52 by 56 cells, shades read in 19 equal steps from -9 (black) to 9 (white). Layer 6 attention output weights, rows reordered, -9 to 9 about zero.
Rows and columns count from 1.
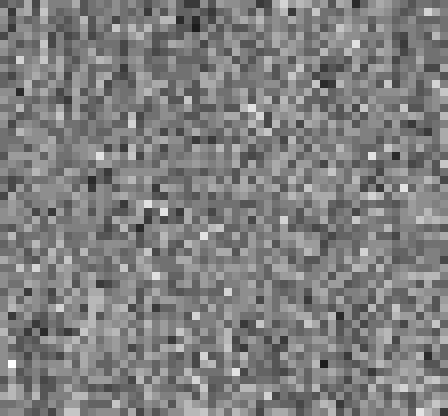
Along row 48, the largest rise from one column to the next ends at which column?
18
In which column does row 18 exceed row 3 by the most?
23
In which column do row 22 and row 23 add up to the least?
14
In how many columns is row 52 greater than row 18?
29
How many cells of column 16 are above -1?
25
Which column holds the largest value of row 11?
55
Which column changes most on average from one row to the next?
56
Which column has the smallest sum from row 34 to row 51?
6
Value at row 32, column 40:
2
